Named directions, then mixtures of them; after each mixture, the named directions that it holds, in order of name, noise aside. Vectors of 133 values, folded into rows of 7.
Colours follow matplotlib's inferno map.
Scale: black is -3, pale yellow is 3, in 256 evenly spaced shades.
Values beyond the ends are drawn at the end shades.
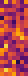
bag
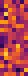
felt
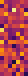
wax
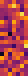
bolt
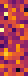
felt, wax.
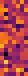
felt.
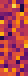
bag, bolt.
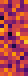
bag, bolt, wax.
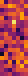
bag, bolt.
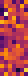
felt.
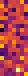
bag, felt, wax.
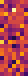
wax.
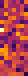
bag, felt, wax.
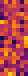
bag, bolt, felt.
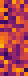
felt.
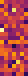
wax.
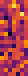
bolt.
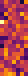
bag, bolt, felt.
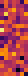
bag, felt, wax.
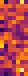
bag, felt.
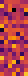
wax.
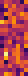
bolt, felt.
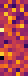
bolt, felt, wax.
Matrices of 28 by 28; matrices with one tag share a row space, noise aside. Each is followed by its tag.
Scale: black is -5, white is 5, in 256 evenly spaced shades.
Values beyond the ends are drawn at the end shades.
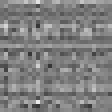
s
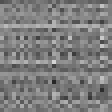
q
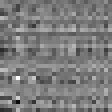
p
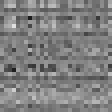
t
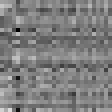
p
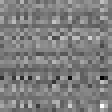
q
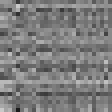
p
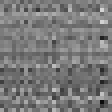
q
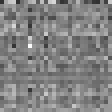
t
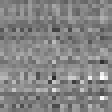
q
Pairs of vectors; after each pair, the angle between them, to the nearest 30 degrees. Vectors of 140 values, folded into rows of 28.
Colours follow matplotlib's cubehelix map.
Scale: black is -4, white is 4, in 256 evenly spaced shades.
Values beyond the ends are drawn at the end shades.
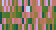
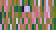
60 degrees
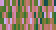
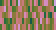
150 degrees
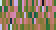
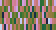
60 degrees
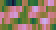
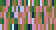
90 degrees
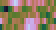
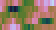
90 degrees
